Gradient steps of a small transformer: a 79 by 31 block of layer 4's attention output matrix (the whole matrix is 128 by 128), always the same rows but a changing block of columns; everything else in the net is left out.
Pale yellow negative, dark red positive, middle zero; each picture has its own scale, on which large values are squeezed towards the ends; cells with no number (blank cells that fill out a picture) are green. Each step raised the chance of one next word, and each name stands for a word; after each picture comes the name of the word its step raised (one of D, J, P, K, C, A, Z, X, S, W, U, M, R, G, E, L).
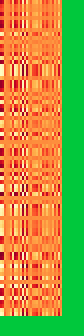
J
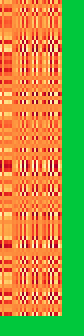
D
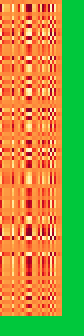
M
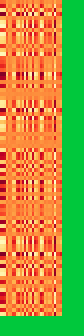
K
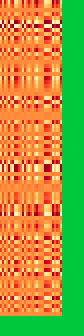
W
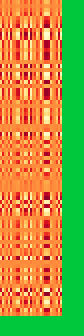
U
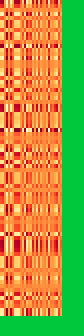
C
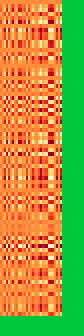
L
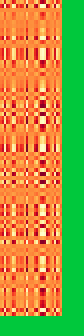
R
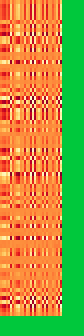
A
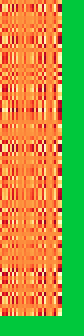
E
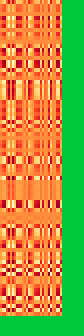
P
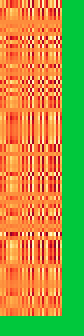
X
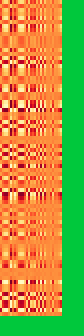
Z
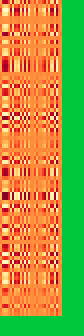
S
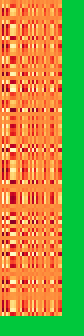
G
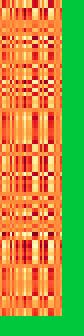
X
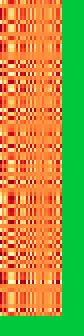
G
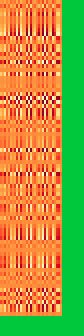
A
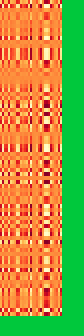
R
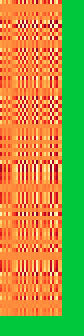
W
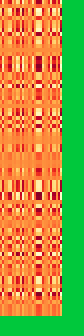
S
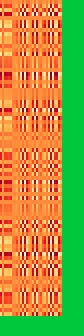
K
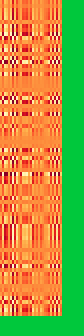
A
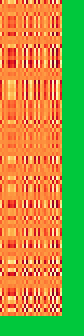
P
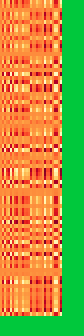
G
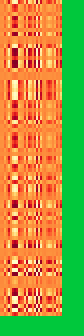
P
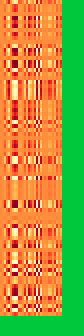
P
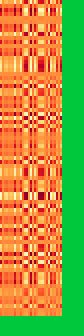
S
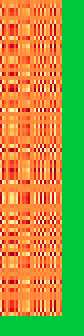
G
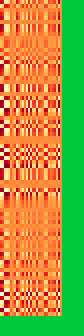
Z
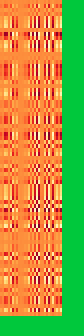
U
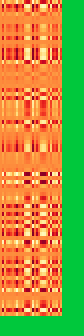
R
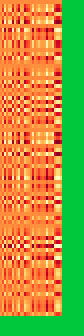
L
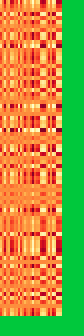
C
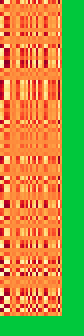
P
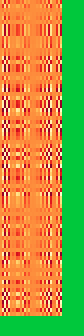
Z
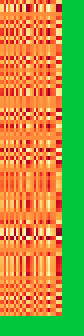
M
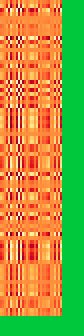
X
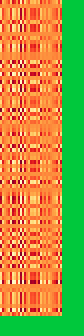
G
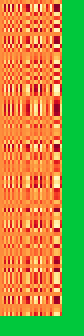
E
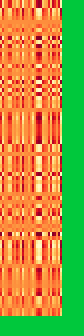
X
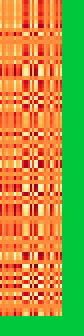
J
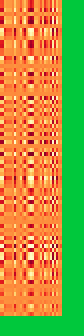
L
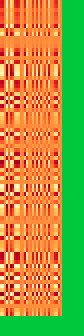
J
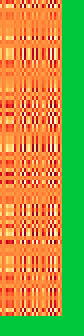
R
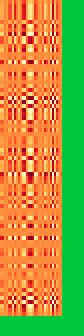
A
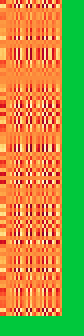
R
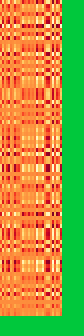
W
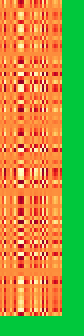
G
